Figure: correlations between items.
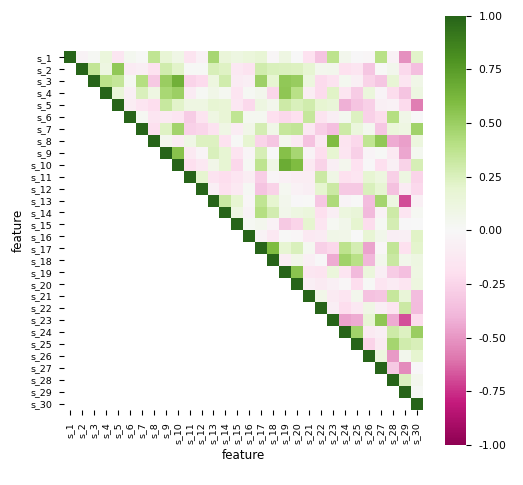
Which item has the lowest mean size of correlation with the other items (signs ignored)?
s_16
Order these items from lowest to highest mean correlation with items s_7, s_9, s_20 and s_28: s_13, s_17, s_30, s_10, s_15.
s_15, s_13, s_30, s_17, s_10
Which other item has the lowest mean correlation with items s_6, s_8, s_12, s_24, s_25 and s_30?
s_5
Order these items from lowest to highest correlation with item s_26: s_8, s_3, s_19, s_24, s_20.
s_3, s_24, s_20, s_19, s_8
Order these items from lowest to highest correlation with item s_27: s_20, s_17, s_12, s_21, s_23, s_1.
s_21, s_20, s_17, s_12, s_1, s_23
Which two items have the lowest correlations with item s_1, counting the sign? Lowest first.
s_29, s_22
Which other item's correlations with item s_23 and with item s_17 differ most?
s_18
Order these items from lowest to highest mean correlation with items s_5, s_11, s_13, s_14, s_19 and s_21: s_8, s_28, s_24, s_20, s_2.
s_24, s_8, s_28, s_20, s_2
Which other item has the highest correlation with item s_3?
s_10
